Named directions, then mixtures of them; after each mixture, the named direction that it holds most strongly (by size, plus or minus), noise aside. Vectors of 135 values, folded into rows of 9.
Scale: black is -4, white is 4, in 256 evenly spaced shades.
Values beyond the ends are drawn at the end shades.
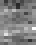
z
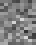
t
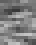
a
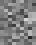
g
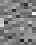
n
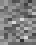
t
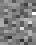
n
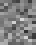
t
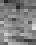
z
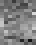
n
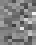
g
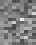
t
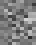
g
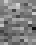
n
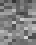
t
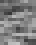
a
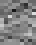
n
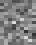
t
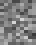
t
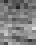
z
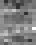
z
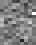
n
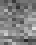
z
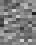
n
